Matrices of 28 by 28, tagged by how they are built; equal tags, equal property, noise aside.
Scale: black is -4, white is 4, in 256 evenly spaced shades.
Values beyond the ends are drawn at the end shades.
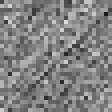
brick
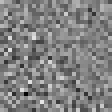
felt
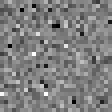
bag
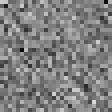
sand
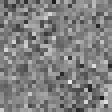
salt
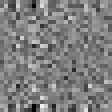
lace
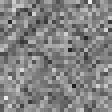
brick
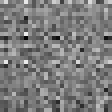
lace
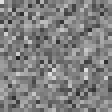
brick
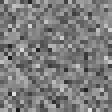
sand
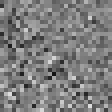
felt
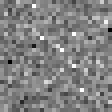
bag
